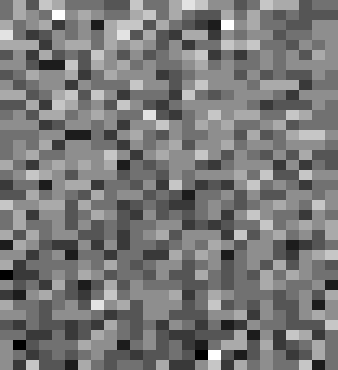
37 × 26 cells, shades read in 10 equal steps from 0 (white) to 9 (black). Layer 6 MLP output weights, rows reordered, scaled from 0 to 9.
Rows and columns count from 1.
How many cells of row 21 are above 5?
7
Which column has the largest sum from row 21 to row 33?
18
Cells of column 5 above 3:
29
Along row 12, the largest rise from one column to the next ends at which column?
13
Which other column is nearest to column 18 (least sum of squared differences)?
11
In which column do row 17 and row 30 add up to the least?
9
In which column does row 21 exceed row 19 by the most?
14
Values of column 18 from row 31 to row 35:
6 4 8 6 3
